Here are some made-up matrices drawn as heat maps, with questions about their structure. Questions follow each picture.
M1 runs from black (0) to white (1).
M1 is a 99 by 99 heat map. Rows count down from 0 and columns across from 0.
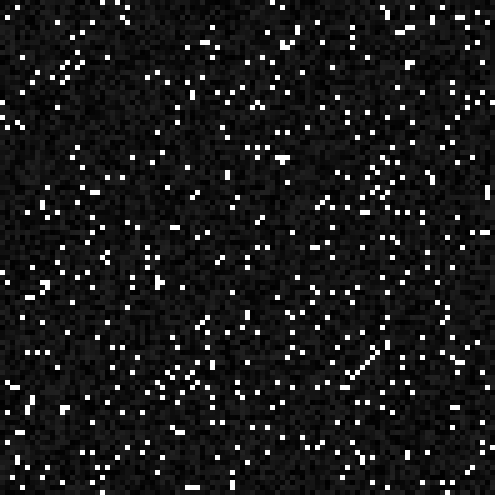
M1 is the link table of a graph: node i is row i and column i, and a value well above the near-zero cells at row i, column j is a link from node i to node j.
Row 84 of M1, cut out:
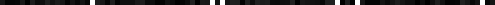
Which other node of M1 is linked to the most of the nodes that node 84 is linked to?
node 90
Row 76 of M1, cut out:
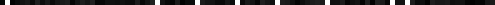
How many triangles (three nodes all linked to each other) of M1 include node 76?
4
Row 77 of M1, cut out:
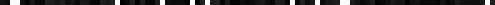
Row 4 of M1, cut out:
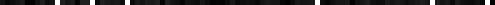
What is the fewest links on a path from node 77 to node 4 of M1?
2
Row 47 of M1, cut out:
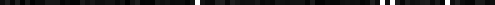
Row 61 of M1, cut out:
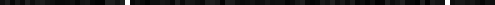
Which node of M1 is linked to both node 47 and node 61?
node 89
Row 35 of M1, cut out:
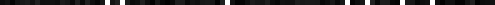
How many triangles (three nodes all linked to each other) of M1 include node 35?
3
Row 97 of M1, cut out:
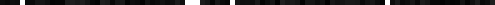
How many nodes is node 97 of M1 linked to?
6
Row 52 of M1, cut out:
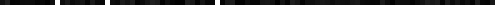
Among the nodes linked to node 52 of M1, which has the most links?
node 21
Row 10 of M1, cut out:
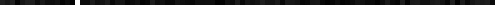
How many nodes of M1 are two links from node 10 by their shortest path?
4
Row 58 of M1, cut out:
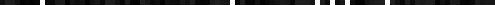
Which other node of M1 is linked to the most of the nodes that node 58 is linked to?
node 41
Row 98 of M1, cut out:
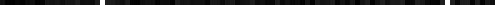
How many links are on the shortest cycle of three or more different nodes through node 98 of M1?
6
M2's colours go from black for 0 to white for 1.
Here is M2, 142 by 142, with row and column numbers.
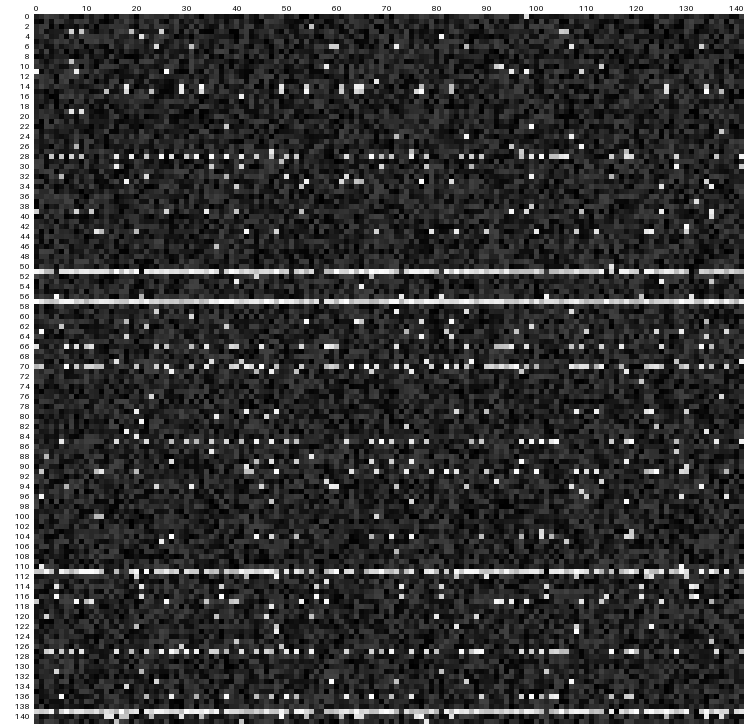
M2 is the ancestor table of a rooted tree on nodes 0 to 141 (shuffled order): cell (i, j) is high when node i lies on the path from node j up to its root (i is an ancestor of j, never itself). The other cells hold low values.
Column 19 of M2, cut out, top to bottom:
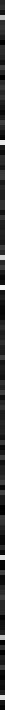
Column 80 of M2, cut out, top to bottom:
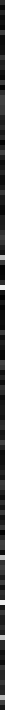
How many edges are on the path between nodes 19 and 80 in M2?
5
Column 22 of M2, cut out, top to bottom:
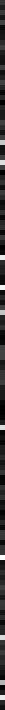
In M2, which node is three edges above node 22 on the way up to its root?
136
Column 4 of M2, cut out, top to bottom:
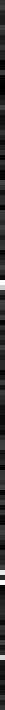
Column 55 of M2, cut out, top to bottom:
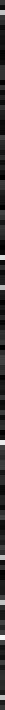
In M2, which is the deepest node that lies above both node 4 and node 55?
57
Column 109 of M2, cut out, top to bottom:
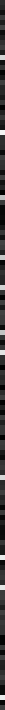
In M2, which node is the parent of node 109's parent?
26
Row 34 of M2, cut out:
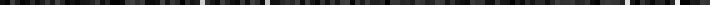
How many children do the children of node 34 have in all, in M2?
1
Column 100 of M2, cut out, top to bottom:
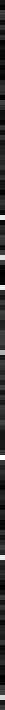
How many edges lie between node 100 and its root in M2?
7
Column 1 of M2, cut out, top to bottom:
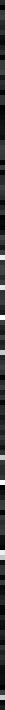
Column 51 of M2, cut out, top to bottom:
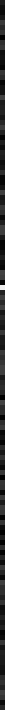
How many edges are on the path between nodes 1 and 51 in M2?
8
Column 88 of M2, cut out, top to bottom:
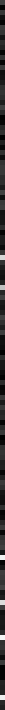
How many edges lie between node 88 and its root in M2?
6
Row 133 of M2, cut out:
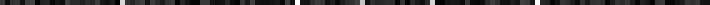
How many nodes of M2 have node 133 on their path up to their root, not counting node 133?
5
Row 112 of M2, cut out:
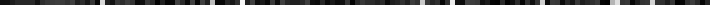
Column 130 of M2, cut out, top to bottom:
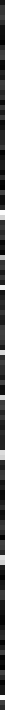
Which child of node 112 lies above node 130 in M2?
90
